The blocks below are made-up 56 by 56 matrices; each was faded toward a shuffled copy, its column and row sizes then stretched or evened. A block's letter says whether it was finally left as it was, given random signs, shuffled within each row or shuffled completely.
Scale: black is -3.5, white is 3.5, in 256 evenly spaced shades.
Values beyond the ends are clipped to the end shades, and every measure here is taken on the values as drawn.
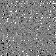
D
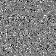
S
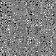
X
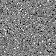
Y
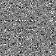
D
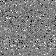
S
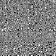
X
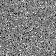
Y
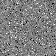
Y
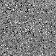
D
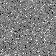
Y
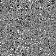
D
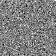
Y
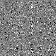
D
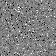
Y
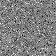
Y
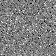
Y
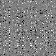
D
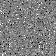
Y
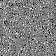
Y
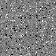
D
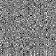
X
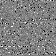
S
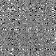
X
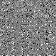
D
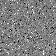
Y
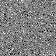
S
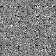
D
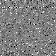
S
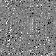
X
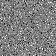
Y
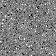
Y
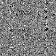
D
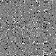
X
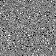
S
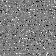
S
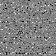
S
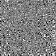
X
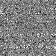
S
